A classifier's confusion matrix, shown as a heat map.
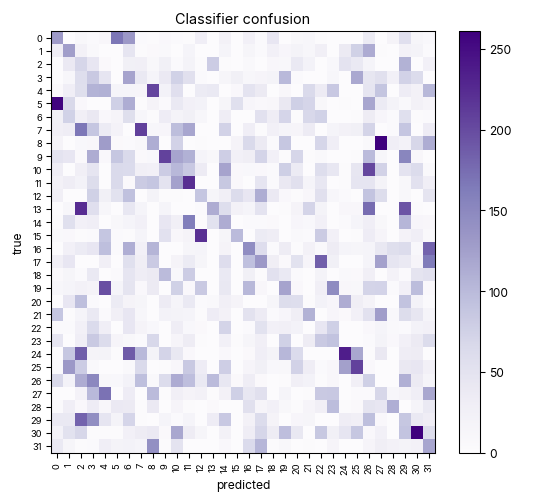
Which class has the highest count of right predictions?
30
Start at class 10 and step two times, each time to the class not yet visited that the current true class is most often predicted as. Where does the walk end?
3
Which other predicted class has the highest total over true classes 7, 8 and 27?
4
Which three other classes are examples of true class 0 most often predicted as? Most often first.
5, 6, 29
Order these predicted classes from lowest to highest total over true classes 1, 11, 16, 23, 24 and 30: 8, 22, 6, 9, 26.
9, 26, 22, 8, 6
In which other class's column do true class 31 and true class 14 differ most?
11
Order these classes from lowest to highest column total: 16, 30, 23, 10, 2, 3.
23, 16, 30, 10, 3, 2
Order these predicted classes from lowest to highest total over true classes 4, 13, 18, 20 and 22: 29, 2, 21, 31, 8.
21, 31, 8, 29, 2
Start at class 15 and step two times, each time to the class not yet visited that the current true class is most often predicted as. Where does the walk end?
17
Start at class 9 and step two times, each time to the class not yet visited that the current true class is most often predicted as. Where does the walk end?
2
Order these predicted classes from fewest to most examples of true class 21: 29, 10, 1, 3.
1, 10, 3, 29
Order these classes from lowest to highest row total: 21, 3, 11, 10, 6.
6, 21, 3, 11, 10
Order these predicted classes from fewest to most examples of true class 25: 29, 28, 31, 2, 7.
28, 31, 29, 7, 2
